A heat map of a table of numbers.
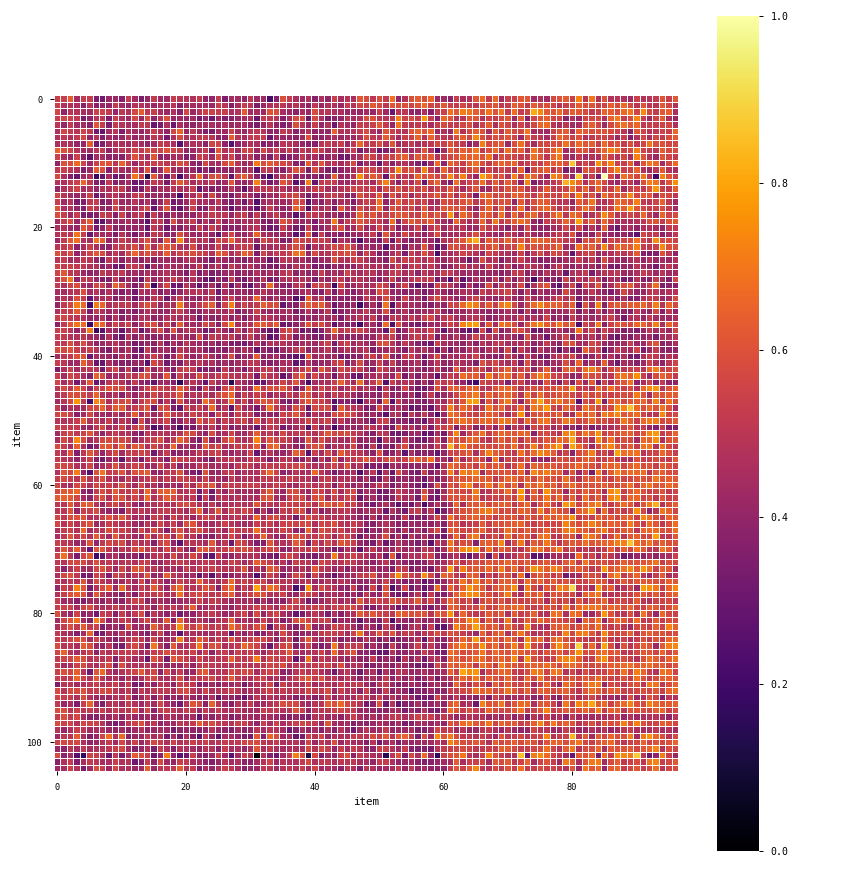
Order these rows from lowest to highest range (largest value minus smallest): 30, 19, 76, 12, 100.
30, 100, 19, 76, 12
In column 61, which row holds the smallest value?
28
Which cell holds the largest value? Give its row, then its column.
12, 85
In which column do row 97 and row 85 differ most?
81
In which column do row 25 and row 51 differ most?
43
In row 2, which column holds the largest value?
74
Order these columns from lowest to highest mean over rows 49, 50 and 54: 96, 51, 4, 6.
51, 6, 4, 96
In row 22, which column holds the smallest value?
47
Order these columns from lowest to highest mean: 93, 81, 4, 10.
10, 4, 81, 93
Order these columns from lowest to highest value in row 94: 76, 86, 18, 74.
18, 74, 86, 76
